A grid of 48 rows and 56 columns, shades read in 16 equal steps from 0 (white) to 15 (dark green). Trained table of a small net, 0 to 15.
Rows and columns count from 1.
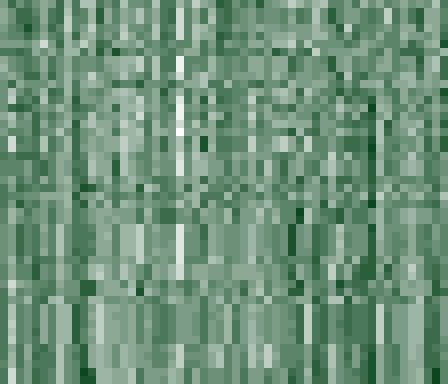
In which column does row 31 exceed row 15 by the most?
37
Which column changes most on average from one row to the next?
18
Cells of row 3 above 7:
40
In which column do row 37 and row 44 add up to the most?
11
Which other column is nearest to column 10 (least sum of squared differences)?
5
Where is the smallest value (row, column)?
17, 23
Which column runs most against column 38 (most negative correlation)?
19
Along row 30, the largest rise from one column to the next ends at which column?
24
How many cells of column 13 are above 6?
33
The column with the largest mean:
47
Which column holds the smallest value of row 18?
2
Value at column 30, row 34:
7
